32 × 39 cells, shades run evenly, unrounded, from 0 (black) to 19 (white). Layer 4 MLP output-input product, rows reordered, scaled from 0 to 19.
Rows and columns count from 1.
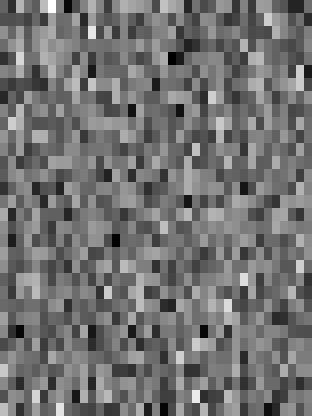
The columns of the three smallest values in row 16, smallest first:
24, 6, 35
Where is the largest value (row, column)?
1, 7
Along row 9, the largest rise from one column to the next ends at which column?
18
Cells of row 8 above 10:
12
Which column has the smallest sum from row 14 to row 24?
2
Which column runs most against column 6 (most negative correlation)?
38
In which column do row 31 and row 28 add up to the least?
21
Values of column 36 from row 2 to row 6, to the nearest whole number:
10 10 6 8 10
